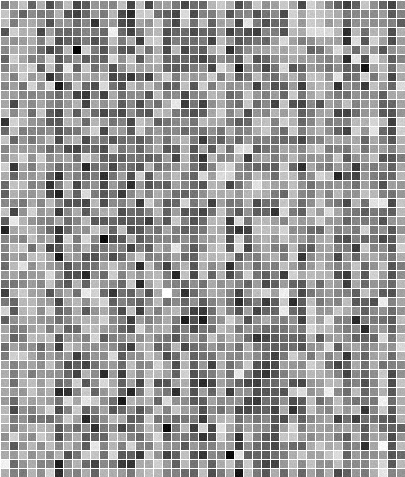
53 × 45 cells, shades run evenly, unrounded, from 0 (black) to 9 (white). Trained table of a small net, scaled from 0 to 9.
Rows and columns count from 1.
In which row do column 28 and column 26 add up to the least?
51
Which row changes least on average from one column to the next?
37
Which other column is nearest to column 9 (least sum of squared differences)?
12
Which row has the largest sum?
14
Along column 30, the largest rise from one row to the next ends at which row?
33
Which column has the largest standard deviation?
10
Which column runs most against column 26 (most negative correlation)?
34
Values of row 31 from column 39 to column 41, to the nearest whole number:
2 6 3
